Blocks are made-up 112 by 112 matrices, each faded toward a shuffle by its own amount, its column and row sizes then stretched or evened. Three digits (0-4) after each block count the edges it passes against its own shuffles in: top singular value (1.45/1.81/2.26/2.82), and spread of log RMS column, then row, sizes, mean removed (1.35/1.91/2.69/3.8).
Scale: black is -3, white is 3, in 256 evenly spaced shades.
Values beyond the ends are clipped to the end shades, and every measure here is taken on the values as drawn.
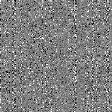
3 3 1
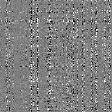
2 4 2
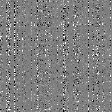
1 4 2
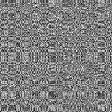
4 2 1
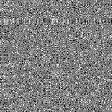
3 1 0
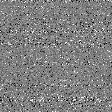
1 0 3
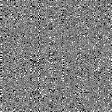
3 3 2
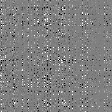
2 4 3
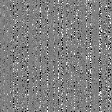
2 4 0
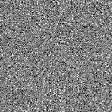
2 1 0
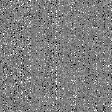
0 3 0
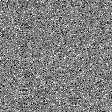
1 0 0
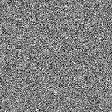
3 0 1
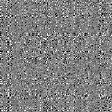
3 3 3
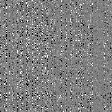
2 4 1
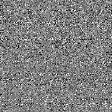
0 1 3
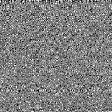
3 0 2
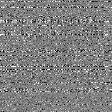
3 0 4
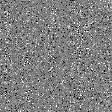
0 2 0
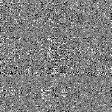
2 2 3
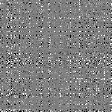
0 4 4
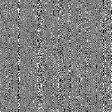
3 4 0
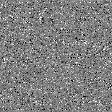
0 0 2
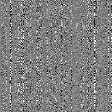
3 4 1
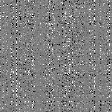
2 4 2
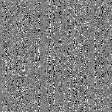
0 4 0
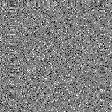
3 0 0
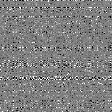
4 1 4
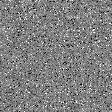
0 0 1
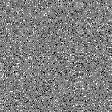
3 0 1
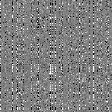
4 4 1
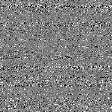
0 1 4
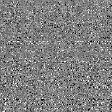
1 2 3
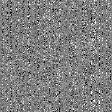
0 4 0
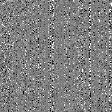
1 4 0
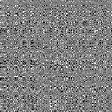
4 3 3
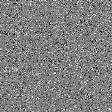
0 1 2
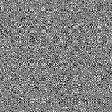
4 0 2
